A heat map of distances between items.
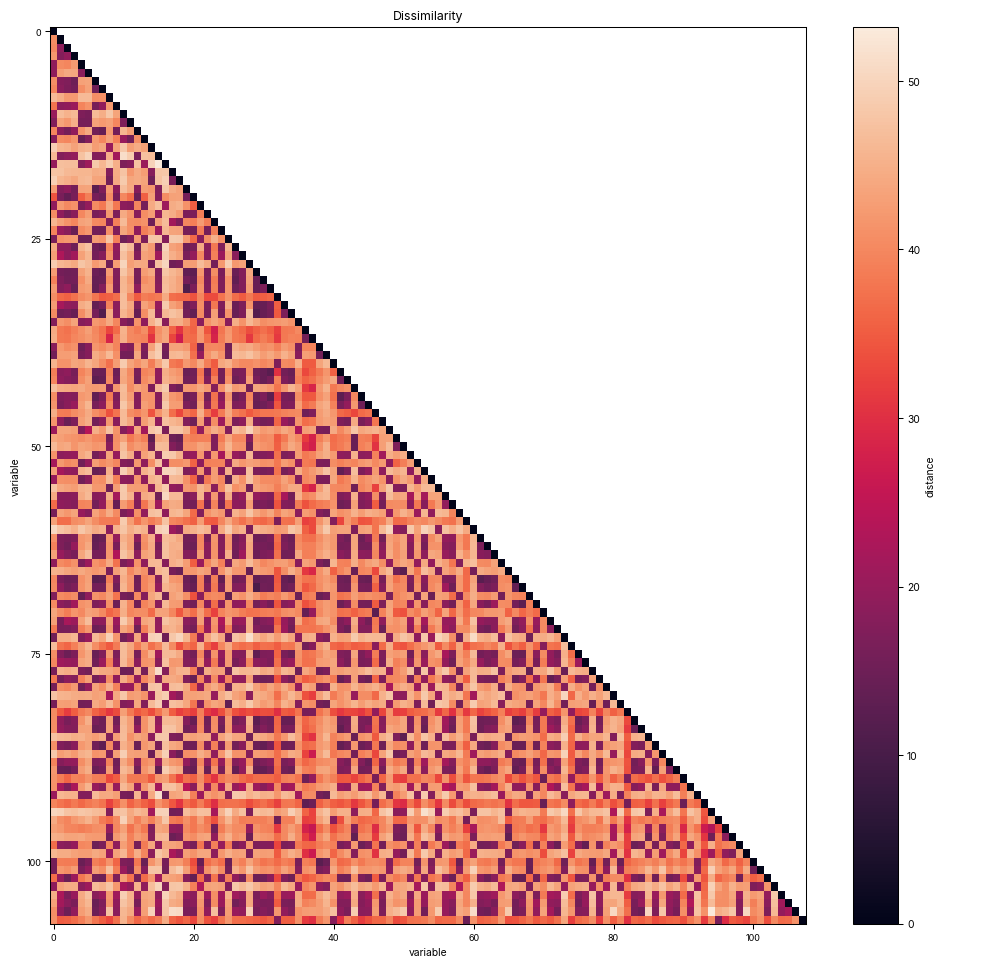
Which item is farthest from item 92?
15
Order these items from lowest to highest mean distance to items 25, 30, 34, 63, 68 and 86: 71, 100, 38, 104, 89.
89, 71, 104, 100, 38
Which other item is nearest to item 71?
78
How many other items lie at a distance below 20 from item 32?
4
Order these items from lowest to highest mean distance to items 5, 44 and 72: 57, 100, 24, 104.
57, 24, 104, 100
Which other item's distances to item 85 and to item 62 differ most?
106
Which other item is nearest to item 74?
36
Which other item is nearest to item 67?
29
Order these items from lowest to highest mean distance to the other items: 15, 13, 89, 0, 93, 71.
89, 71, 15, 93, 13, 0
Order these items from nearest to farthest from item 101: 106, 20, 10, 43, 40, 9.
10, 20, 9, 106, 40, 43
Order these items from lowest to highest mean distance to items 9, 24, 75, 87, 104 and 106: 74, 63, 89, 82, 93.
89, 63, 82, 93, 74
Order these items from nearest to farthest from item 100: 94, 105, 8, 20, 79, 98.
79, 20, 98, 105, 8, 94
